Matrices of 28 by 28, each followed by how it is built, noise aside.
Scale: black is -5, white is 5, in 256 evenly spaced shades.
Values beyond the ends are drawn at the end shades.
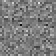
repeating columns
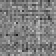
blocks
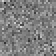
block diagonal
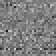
uneven rows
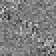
block diagonal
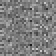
repeating rows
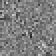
block diagonal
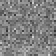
repeating columns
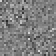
block diagonal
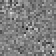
block diagonal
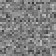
blocks
